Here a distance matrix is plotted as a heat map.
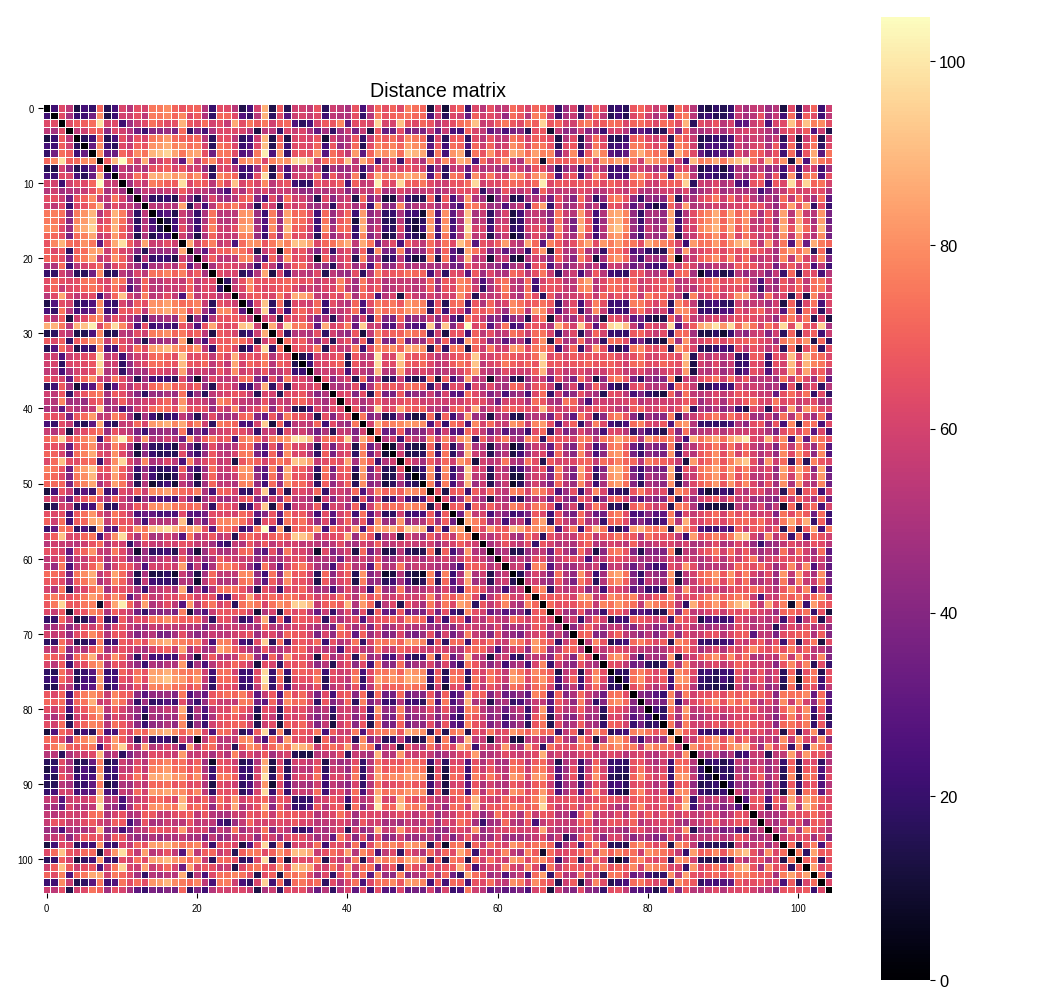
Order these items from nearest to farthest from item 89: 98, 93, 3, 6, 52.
98, 6, 93, 3, 52
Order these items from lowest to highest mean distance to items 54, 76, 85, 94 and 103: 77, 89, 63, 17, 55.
77, 89, 63, 17, 55
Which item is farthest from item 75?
29
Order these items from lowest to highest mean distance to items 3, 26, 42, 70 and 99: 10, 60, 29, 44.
60, 44, 10, 29
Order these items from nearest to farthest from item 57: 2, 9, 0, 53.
0, 53, 9, 2
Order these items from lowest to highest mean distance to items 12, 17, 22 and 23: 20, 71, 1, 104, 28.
20, 104, 28, 1, 71
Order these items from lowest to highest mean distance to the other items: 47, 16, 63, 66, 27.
63, 27, 16, 47, 66
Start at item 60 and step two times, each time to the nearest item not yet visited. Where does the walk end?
39
